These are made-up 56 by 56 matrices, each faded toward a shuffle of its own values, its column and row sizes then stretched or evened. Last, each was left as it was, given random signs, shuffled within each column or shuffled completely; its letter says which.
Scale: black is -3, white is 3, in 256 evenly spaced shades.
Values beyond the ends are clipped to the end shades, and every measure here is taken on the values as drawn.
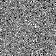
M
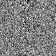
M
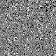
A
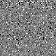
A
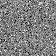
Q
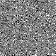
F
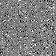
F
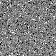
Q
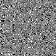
A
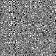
A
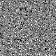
F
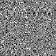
A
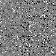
F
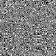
A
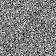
Q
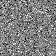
Q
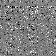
F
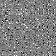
A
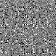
A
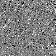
F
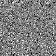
F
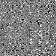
A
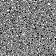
Q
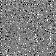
F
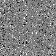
M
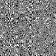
A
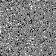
M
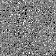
F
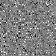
A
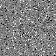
M
